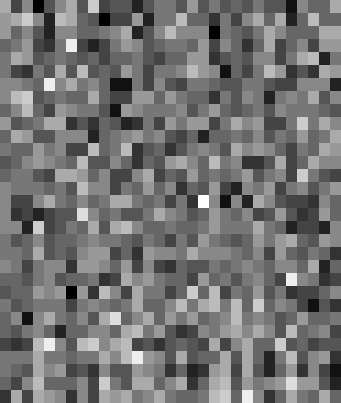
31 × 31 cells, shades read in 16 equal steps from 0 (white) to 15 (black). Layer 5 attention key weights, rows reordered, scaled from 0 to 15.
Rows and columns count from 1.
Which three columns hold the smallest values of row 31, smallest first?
23, 21, 20
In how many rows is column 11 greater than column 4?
23
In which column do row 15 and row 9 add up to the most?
11
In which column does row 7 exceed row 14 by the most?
14
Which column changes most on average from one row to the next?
12
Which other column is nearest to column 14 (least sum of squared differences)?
10
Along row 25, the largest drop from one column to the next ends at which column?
4
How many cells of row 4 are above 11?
3
